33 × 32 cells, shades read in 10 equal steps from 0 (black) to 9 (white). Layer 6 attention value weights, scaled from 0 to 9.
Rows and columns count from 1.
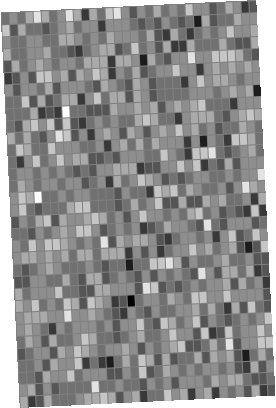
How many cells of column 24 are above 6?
8
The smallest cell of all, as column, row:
15, 25
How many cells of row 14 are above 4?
18
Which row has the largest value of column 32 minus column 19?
21
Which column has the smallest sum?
13
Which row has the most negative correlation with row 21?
12
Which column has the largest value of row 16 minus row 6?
4
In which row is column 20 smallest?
20
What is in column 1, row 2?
7
